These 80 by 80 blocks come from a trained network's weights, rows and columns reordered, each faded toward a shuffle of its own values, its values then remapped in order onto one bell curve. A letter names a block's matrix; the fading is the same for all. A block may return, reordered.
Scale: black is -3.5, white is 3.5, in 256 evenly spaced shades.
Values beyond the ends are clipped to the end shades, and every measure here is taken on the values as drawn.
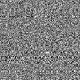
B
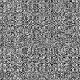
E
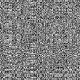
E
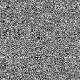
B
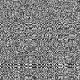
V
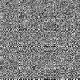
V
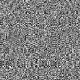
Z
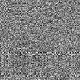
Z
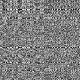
V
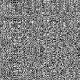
B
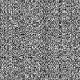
E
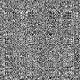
E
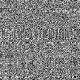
B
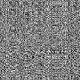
E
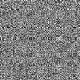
Z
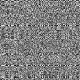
V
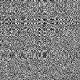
V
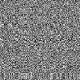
Z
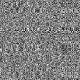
Z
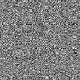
B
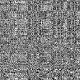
E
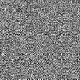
B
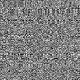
B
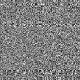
B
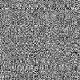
Z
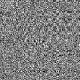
Z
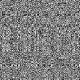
Z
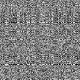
V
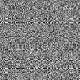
V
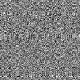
B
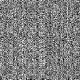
E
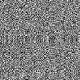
Z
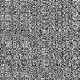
E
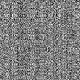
E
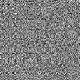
Z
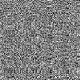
B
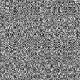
Z
